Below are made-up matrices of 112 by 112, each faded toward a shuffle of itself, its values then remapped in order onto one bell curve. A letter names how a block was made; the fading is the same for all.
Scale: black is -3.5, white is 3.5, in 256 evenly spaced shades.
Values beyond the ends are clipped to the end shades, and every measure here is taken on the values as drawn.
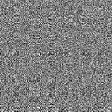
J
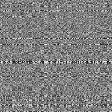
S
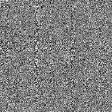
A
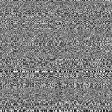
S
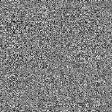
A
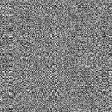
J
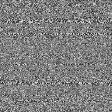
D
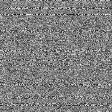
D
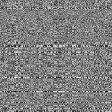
S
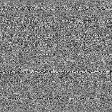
D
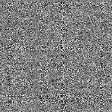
A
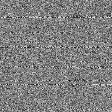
D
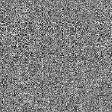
A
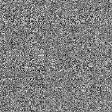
A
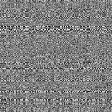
S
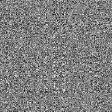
A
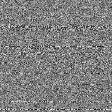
D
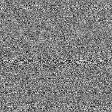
D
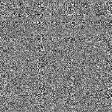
A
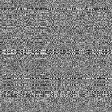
S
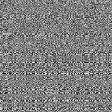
S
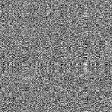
J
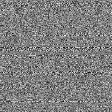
D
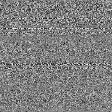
D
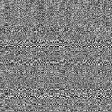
S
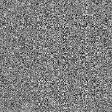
A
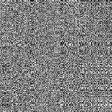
J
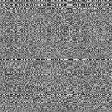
S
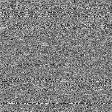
D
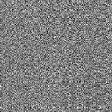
J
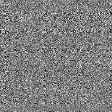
A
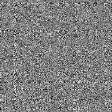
A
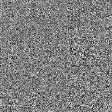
A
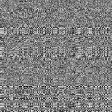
S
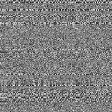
S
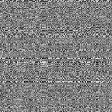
S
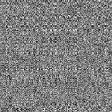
J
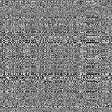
S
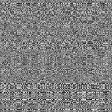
S
